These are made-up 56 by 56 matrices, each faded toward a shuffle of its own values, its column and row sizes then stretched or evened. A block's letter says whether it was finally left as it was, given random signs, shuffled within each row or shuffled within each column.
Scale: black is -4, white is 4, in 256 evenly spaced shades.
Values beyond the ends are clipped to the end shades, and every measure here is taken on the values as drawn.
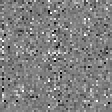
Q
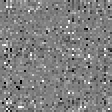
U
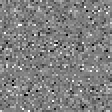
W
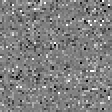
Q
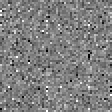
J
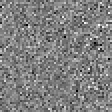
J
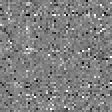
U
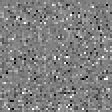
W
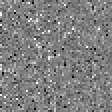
J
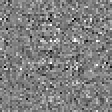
U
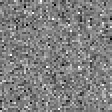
J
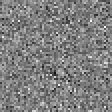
J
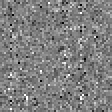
J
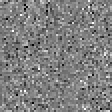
J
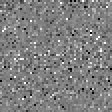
W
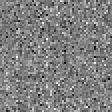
J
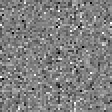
J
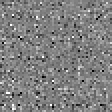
Q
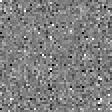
Q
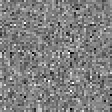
U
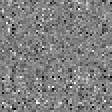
U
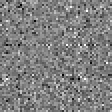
Q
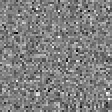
U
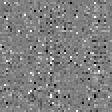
U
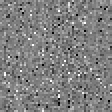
J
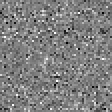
W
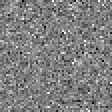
W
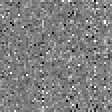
J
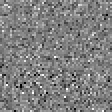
W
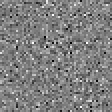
U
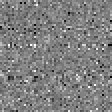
U
